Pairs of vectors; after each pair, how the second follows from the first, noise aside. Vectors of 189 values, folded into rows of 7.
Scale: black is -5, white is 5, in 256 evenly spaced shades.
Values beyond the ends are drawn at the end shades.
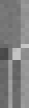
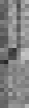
reversed, negated.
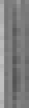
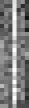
wrapped around, scaled up.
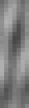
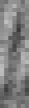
copied.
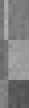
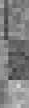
negated.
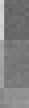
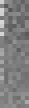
partly zeroed.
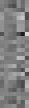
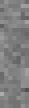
wrapped around, shrunk.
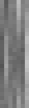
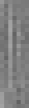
wrapped around, shrunk.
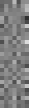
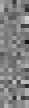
negated.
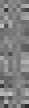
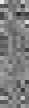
reversed, negated.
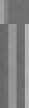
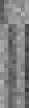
negated.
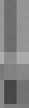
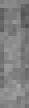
wrapped around, shrunk.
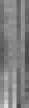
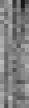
reversed, negated.
